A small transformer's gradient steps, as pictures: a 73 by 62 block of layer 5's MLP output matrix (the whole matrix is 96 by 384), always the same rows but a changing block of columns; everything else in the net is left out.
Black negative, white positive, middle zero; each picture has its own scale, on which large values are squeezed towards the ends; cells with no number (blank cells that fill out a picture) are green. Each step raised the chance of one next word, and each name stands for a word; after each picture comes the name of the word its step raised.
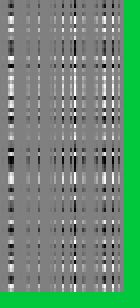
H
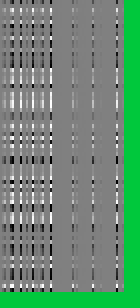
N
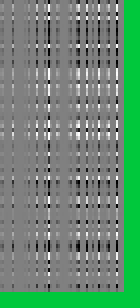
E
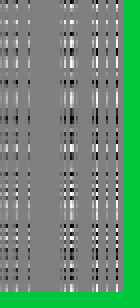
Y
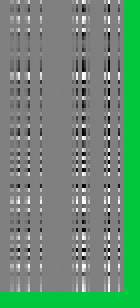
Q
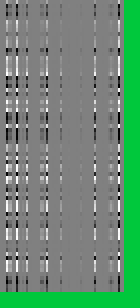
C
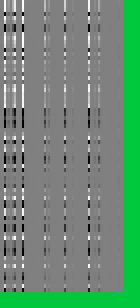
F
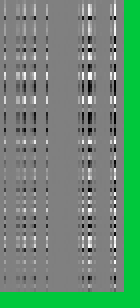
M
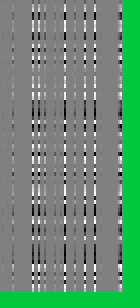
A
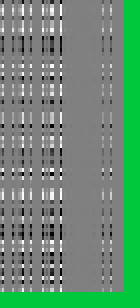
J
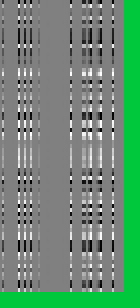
E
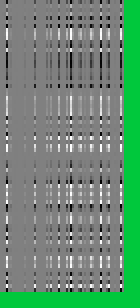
N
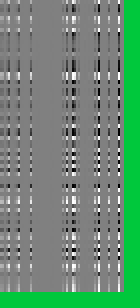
Q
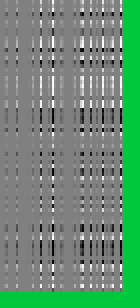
A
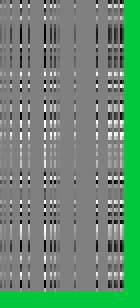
E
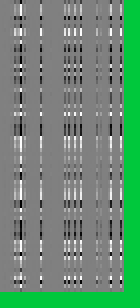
J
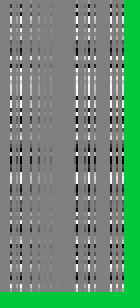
H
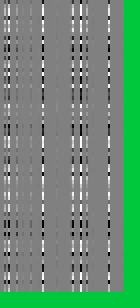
J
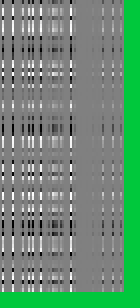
J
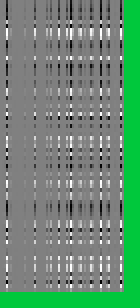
H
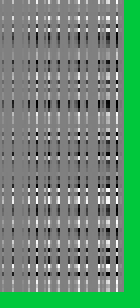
Q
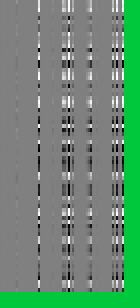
M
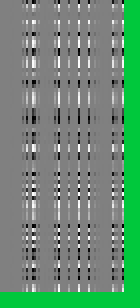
Y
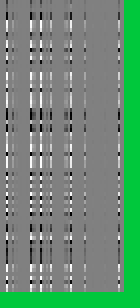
A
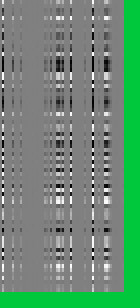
Q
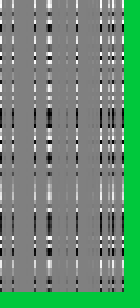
F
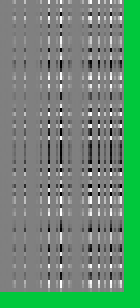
Q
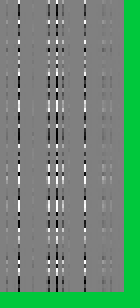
C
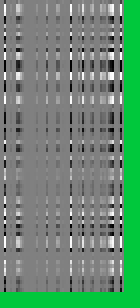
M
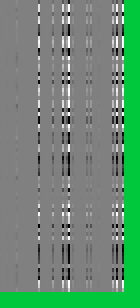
Y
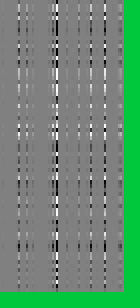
E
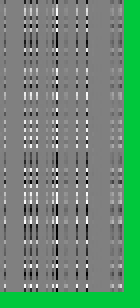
N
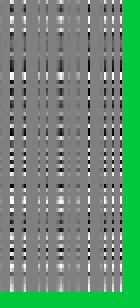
Q
